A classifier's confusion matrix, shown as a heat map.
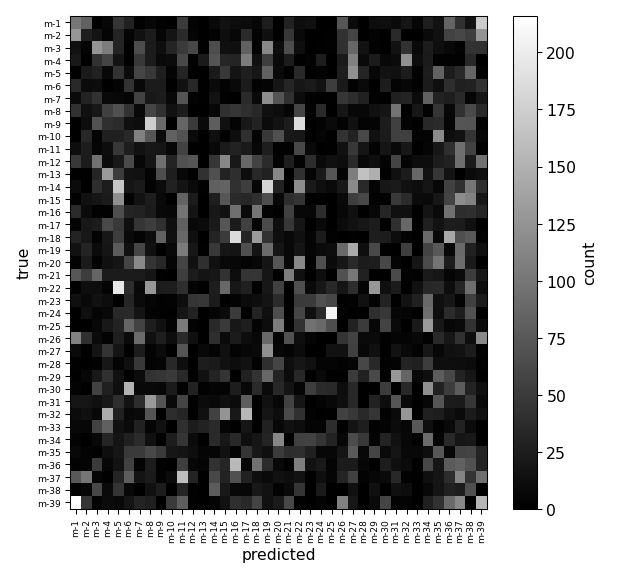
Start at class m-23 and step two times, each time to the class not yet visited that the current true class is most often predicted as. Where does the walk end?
m-20
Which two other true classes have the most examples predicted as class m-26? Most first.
m-39, m-19
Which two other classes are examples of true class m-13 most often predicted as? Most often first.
m-28, m-29
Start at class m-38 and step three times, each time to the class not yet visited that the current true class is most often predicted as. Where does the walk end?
m-27
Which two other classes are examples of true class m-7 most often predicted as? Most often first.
m-19, m-34
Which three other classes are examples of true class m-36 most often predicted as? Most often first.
m-16, m-22, m-18
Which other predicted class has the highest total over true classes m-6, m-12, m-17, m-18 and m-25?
m-11
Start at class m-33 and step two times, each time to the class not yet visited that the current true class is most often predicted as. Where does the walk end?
m-32
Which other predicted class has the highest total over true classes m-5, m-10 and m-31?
m-35
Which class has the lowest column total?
m-13
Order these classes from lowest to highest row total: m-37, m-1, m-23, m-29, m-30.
m-23, m-1, m-30, m-29, m-37
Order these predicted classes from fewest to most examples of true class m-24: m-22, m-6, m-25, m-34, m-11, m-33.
m-33, m-11, m-6, m-22, m-34, m-25
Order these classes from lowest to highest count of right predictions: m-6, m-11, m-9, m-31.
m-6, m-11, m-31, m-9
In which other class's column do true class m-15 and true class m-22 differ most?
m-29
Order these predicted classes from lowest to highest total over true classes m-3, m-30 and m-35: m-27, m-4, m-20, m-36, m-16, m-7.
m-16, m-36, m-20, m-7, m-4, m-27
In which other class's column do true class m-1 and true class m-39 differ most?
m-37
